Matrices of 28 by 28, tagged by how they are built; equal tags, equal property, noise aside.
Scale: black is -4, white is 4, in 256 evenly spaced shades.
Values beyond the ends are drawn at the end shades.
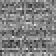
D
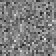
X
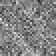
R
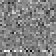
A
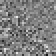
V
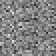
X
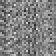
X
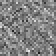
R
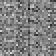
X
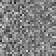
X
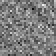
R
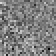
V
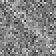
R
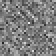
R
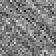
R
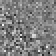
V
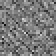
R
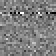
A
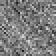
R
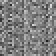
X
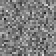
X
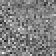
V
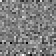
A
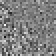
V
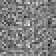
X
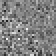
V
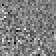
V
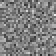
D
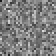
D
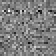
A
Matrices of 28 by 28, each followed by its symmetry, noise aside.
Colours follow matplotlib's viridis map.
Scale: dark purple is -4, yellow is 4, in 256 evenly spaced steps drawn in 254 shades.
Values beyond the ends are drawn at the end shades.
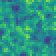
symmetric across the other diagonal.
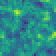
no symmetry.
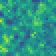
no symmetry.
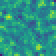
symmetric across the other diagonal.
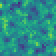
same after a half turn.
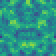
mirrored left to right.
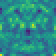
mirrored left to right.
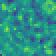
symmetric across the other diagonal.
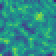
symmetric across the other diagonal.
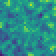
symmetric across the other diagonal.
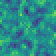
same after a half turn.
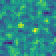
same after a half turn.
